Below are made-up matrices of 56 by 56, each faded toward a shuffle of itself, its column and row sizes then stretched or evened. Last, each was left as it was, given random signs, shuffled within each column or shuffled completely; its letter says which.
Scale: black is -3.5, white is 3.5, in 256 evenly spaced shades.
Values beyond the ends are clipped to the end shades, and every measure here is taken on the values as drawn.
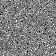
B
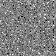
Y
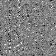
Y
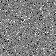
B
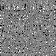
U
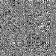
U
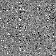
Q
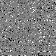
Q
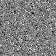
B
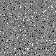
Q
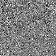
Q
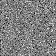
B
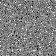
B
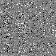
Q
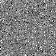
Y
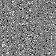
Y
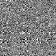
U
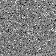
B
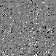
Q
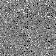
Q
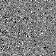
Q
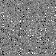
Q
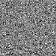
U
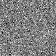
B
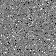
B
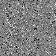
Y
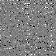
U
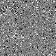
Q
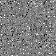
Q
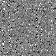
Y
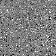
Q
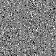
Y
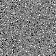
Y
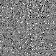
Q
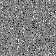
Y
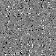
Q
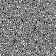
B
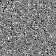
B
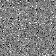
Y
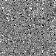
Q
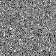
Y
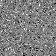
B
